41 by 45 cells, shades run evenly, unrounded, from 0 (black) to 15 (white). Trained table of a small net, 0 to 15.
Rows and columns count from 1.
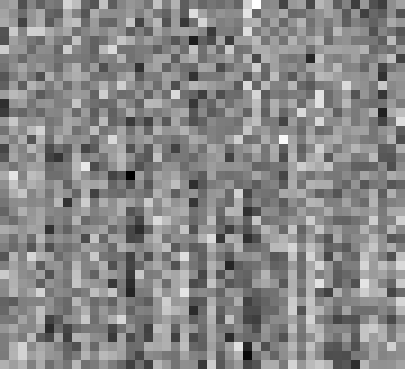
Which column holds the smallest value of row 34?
28
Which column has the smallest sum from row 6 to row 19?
43
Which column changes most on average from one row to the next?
22
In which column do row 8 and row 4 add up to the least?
16
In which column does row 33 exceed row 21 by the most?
41
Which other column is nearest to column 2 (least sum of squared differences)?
4
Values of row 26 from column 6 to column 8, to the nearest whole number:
3 7 6
